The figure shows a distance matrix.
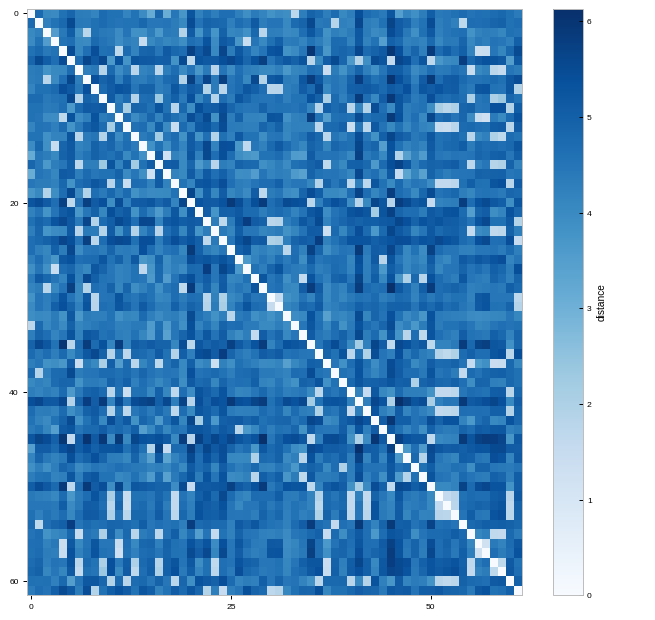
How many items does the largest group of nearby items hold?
10
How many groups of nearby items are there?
15
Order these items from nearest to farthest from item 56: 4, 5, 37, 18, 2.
4, 37, 2, 18, 5
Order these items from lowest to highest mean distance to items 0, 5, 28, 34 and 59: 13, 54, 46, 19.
13, 46, 19, 54
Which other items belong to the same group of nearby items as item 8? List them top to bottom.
22, 24, 30, 31, 61
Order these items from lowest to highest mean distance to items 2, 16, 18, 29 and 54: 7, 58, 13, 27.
7, 13, 58, 27
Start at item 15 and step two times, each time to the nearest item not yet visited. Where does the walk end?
46
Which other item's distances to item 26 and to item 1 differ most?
54
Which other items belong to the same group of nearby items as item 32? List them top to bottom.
25
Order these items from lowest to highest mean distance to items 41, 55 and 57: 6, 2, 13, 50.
6, 13, 50, 2
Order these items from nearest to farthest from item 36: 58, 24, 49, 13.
49, 13, 58, 24
